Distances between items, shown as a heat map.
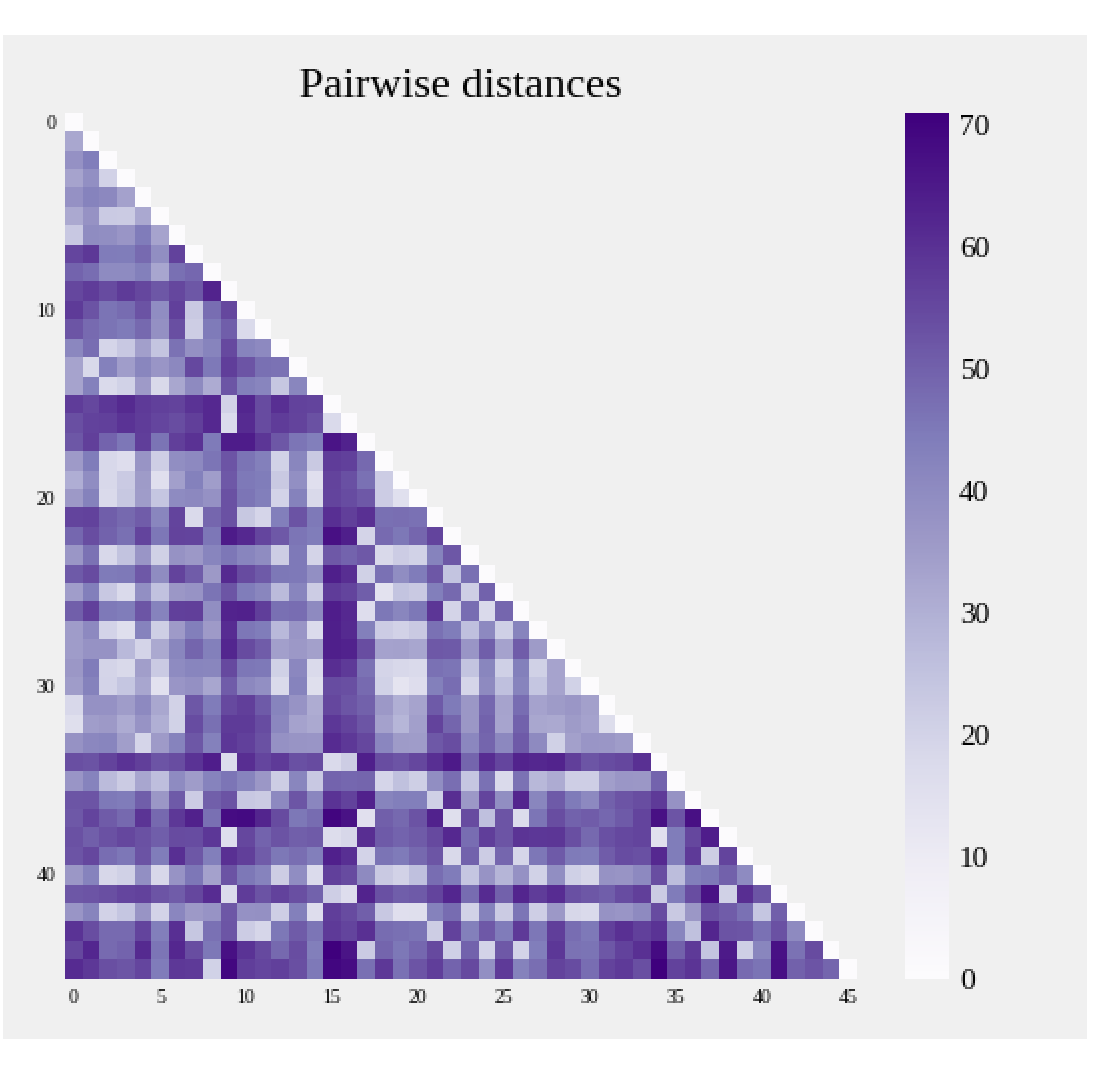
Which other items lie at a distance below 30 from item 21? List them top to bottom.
7, 10, 11, 36, 43
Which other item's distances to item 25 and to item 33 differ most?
18
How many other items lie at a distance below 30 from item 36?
5
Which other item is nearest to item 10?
11
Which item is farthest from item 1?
44
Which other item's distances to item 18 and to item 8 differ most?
45
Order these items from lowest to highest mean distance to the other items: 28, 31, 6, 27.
27, 31, 28, 6
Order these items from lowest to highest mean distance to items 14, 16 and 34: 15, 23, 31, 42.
15, 23, 42, 31
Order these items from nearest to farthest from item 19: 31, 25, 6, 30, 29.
30, 29, 25, 31, 6
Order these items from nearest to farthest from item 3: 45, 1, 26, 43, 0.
0, 1, 26, 43, 45
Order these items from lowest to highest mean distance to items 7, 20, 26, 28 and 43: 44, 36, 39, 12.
12, 36, 39, 44
